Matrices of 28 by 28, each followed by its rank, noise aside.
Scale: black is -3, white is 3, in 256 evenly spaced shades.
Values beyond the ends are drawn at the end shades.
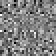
six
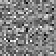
seven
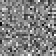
eight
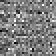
five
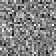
eight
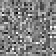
seven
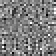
seven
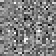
six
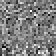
six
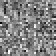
eight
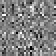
five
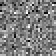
six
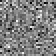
eight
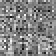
six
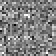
eight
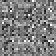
six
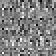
five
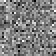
seven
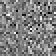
seven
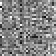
seven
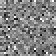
six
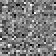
six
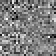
six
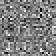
five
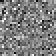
six
